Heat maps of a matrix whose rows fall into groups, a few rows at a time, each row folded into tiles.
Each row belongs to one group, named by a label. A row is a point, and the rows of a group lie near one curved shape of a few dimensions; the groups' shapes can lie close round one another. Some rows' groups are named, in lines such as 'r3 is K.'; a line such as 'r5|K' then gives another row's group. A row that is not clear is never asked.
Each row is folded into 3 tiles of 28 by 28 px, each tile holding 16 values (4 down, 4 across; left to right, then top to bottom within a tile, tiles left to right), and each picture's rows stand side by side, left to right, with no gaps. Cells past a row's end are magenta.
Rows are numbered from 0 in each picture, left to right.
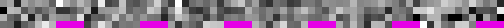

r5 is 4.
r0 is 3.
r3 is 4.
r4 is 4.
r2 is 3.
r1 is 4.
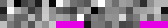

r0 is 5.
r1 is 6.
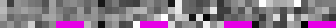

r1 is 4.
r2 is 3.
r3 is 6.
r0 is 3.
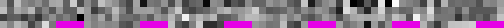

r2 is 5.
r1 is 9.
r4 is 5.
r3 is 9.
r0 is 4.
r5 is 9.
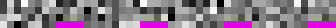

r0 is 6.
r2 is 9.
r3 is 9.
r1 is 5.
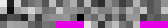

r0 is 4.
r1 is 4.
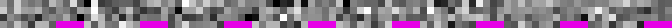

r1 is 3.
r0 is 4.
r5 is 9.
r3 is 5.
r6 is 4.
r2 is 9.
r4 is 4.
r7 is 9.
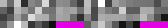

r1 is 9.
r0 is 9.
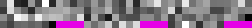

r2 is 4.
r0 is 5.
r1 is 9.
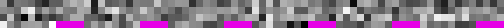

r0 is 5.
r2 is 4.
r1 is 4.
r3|9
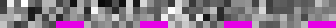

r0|6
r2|3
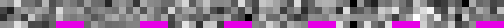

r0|9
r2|4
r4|4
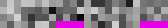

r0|4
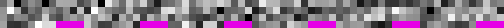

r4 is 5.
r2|4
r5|4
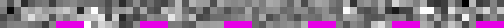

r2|9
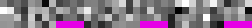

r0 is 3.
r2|6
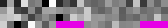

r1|9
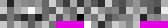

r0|4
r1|4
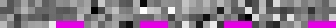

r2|4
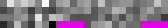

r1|4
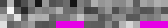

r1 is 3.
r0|5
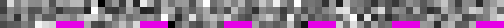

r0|3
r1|5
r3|6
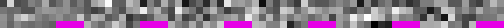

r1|6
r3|3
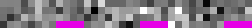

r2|3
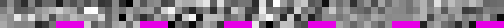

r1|3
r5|9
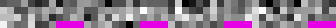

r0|5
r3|3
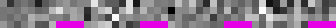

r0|4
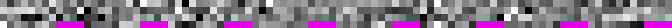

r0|4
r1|5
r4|9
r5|4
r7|5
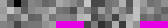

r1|3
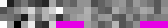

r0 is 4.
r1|3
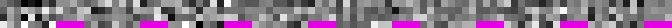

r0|5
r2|9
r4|3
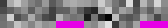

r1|9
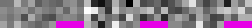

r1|3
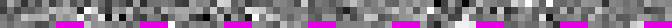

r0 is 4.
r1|3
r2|4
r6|6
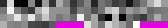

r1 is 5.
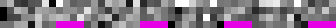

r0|5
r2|6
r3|6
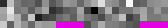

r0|3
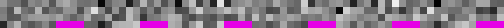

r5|3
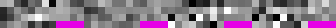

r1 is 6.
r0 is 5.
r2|5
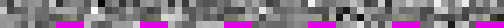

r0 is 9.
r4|9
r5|9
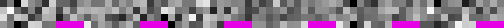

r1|4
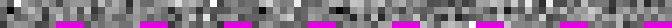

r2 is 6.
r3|6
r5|5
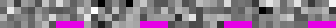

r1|3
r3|6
